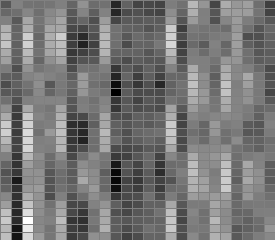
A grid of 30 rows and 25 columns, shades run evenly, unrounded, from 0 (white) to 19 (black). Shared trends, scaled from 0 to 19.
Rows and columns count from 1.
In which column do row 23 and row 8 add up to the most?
11
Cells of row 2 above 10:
14
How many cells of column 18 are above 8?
15
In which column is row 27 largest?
2
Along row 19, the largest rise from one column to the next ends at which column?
7
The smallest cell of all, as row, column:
28, 3
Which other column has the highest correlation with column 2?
22
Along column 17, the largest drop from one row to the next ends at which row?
20
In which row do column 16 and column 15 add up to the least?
6
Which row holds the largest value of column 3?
12
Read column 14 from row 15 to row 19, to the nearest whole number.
12 12 11 11 12
